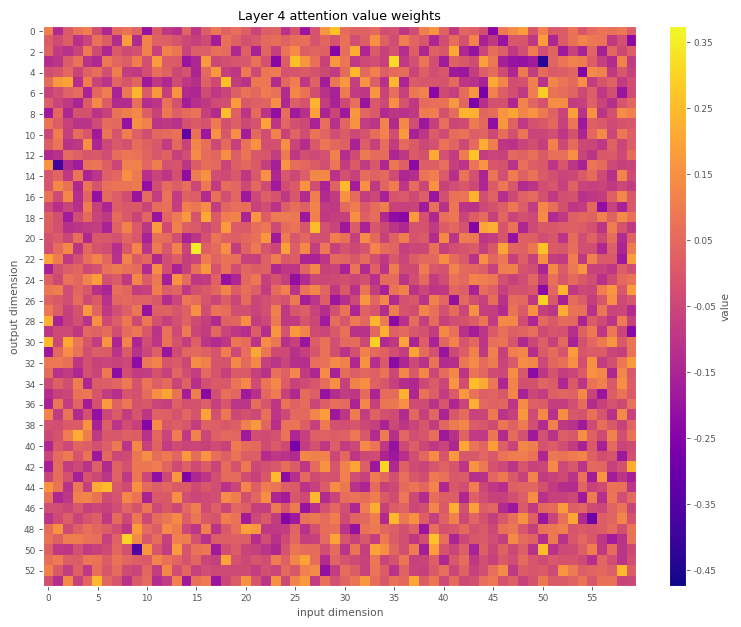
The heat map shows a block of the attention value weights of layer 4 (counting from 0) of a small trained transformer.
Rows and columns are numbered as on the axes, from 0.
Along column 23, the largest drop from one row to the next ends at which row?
8
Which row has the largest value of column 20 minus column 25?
40
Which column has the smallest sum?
14
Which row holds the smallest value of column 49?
33
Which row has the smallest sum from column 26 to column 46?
26
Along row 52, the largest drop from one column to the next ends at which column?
28
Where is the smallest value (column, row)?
50, 3
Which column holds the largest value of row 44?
6
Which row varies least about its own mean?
51
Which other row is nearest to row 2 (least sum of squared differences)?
17
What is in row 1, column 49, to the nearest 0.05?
-0.1
